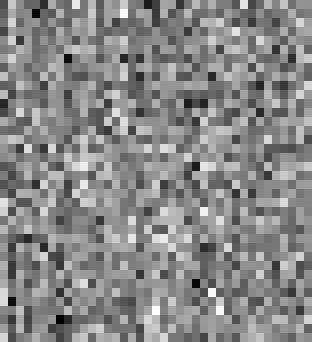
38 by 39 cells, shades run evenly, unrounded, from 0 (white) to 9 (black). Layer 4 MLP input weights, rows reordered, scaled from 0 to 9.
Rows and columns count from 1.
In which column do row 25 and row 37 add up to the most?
8
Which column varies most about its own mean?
2
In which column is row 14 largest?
25
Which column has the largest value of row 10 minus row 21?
6
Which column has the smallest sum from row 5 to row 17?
16
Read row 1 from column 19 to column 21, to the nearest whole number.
8 7 3
